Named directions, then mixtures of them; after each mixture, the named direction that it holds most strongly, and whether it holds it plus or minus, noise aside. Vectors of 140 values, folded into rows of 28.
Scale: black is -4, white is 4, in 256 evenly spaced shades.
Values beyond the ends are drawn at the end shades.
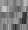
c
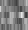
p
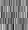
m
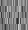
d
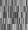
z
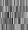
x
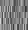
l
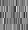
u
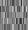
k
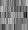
m, minus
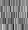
m, plus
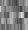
p, plus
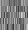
m, plus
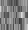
p, plus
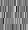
u, minus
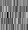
x, plus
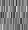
u, plus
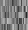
k, plus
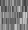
c, minus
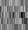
p, minus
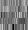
m, plus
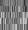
l, plus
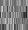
m, minus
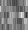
p, plus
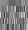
u, minus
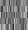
m, plus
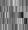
p, minus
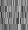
d, plus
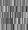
x, plus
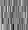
l, plus
